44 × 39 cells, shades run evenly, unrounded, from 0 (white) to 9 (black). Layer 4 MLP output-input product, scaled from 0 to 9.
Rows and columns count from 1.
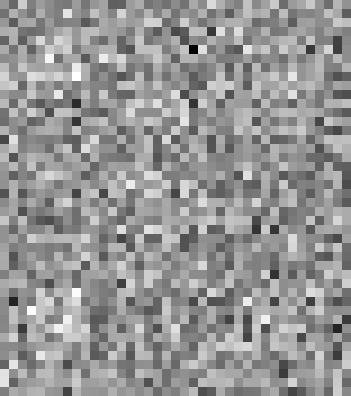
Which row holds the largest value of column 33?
44
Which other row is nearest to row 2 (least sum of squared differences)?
30
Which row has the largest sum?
34
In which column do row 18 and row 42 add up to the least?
1
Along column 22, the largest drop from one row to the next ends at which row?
7
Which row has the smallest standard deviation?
19
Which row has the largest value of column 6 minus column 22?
32
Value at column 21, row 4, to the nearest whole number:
6
